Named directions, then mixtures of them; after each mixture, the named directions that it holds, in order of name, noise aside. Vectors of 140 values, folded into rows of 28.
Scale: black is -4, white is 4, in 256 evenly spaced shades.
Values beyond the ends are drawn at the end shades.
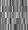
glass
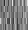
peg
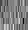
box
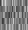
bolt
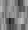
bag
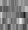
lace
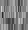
bag, box.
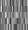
glass.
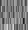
bolt, box, glass.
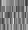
bolt, peg.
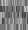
bolt, lace.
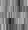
bag.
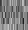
bolt, box, glass.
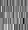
box, glass.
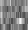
bag, lace.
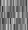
bolt, glass.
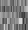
box, glass, lace.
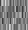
bolt, glass.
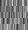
bolt, box, peg.
